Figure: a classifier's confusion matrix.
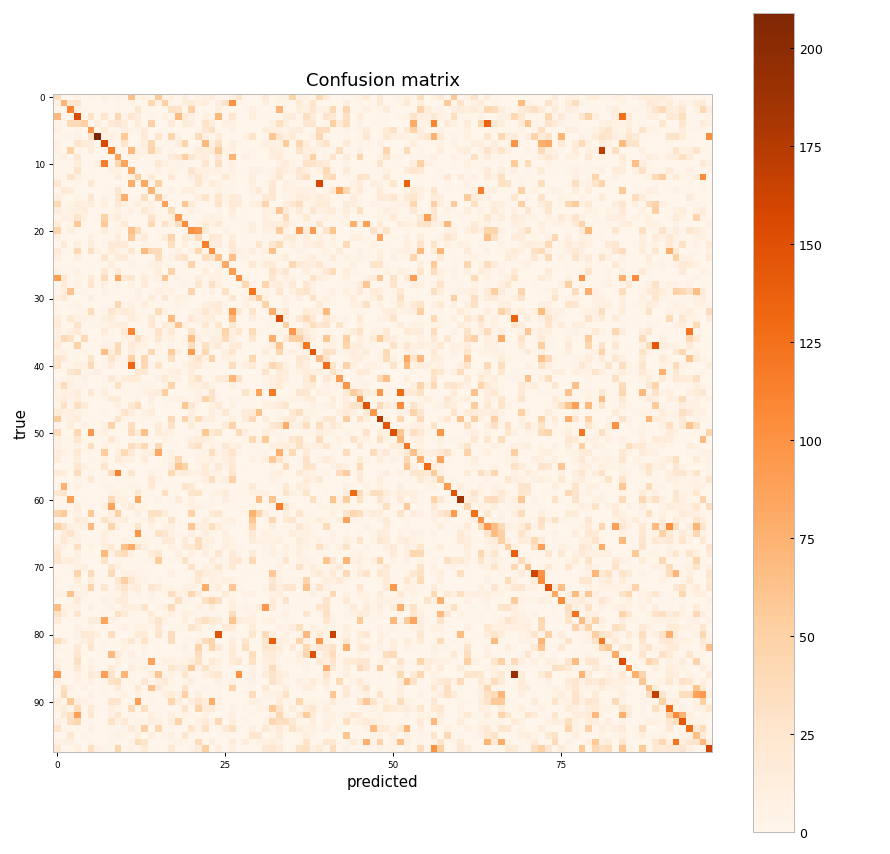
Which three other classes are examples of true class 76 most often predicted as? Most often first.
31, 51, 0
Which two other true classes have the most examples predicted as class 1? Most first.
58, 62
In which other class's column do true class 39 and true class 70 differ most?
52
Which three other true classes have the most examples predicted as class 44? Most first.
59, 19, 62
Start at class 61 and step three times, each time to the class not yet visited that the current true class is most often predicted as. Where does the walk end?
7
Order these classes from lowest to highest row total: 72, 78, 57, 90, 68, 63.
57, 72, 63, 68, 78, 90
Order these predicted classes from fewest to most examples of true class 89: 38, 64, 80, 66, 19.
38, 80, 64, 19, 66
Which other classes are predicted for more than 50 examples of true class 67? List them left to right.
10, 11, 72, 81
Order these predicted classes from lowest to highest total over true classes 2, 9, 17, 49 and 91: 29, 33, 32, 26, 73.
29, 73, 32, 26, 33
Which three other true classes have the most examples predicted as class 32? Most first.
81, 44, 36
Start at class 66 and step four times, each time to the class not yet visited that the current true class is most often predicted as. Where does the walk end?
43
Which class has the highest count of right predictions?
6
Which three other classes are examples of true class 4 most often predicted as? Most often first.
64, 56, 53
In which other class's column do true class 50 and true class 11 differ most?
78
